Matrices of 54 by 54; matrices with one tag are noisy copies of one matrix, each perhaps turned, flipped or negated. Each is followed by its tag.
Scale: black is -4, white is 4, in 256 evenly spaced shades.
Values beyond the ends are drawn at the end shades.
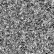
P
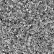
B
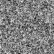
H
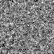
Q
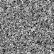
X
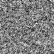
X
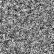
Q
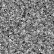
B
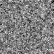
X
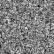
H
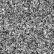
H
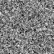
B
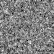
Q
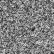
X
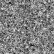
H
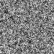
Q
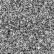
H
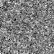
P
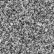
B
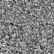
Q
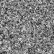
P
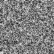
X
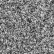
X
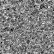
Q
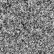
P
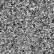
H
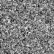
H
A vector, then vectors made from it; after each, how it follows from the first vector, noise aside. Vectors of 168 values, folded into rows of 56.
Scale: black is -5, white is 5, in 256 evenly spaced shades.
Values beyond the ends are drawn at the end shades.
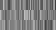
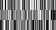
wrapped around, scaled up.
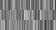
copied.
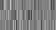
reversed, negated, partly zeroed.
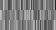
copied.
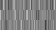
partly zeroed.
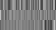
partly zeroed.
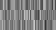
copied.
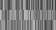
copied.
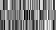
negated, scaled up.
